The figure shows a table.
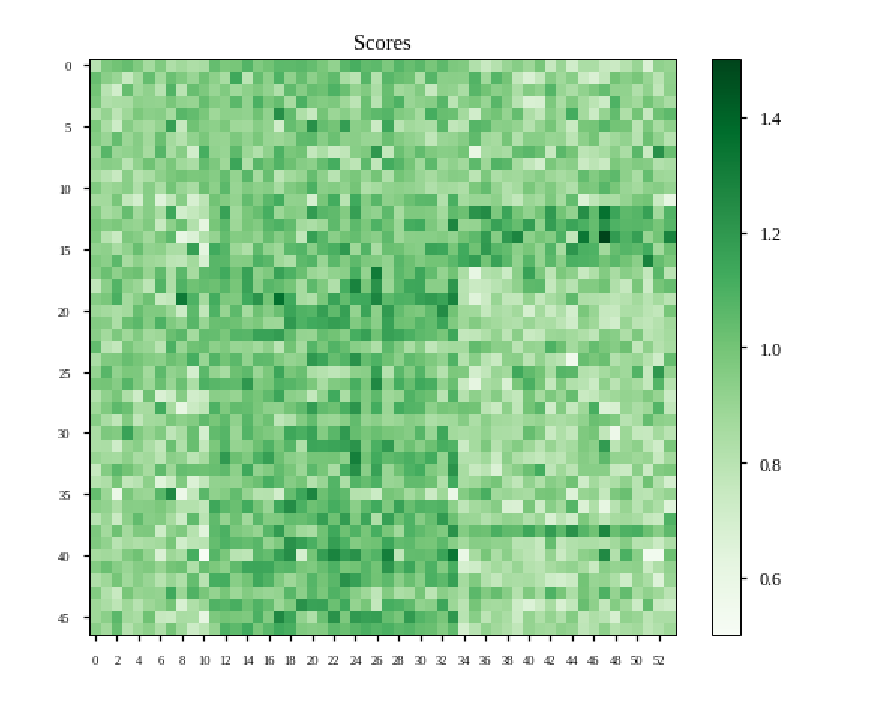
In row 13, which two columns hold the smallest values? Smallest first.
10, 6
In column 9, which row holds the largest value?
15
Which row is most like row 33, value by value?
18
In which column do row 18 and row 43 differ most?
26
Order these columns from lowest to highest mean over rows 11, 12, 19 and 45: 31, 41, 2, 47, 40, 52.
52, 41, 40, 47, 2, 31
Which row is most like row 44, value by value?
39
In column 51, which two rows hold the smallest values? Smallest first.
40, 0
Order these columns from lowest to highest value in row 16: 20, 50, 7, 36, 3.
7, 3, 50, 36, 20
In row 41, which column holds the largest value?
27
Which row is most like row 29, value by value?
9
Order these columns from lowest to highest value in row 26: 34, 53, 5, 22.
34, 53, 5, 22
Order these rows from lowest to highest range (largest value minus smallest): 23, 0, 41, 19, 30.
23, 0, 41, 30, 19
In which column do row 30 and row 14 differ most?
47
